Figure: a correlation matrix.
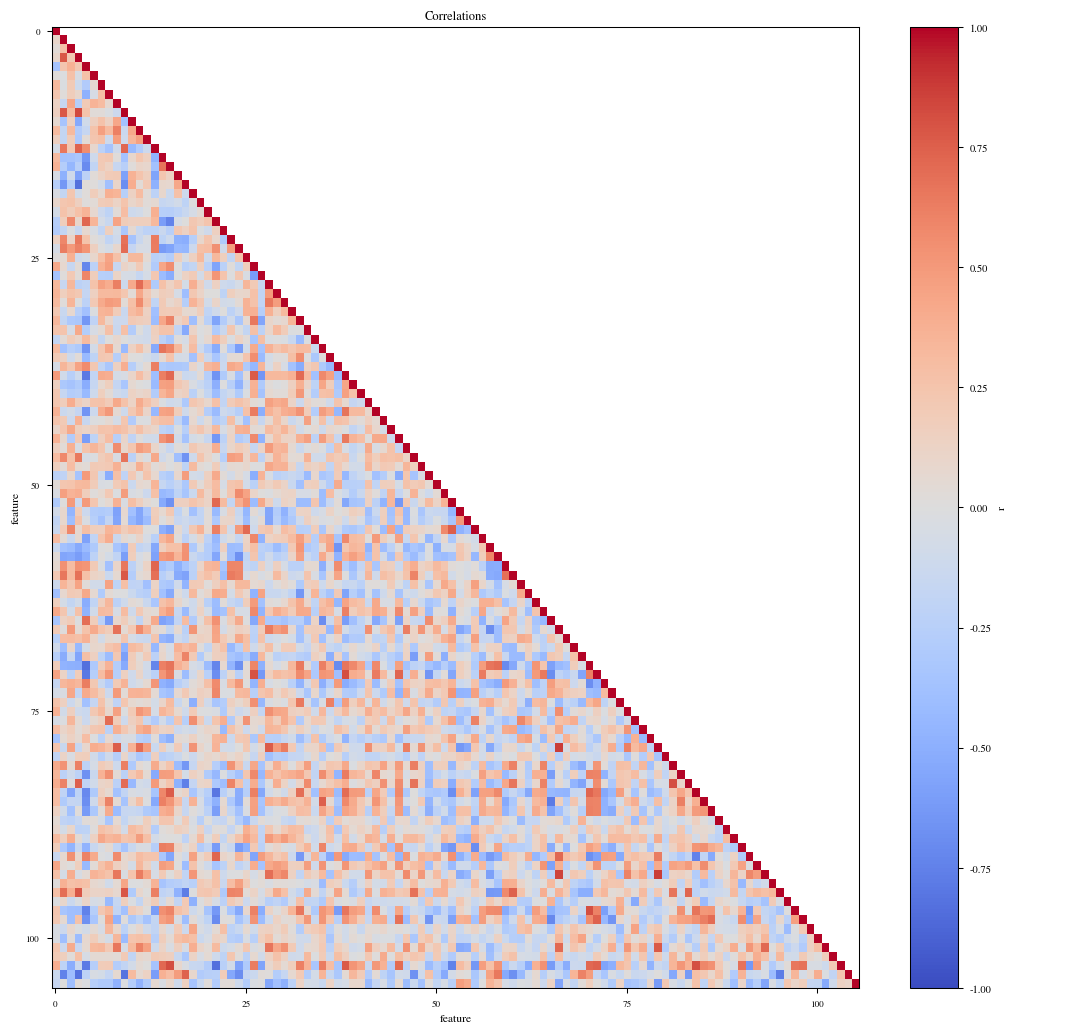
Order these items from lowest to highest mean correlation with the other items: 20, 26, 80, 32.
80, 20, 32, 26
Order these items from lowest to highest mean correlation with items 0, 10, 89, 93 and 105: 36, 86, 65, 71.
65, 86, 36, 71
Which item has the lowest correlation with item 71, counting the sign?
4
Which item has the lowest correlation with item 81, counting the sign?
17
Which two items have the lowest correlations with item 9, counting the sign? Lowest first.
104, 17
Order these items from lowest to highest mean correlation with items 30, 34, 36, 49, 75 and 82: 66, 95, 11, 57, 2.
57, 95, 2, 66, 11
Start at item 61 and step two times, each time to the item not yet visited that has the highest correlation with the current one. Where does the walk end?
7
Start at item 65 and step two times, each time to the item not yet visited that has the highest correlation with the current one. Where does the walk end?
21
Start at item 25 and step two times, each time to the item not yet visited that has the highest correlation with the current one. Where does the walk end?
52
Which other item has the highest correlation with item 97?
70
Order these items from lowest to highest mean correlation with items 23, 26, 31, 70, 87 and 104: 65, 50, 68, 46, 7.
65, 50, 46, 68, 7
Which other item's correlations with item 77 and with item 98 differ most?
86
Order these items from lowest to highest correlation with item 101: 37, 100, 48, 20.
20, 37, 100, 48
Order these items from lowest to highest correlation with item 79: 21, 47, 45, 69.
45, 47, 69, 21
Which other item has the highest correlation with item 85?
35
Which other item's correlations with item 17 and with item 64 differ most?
83
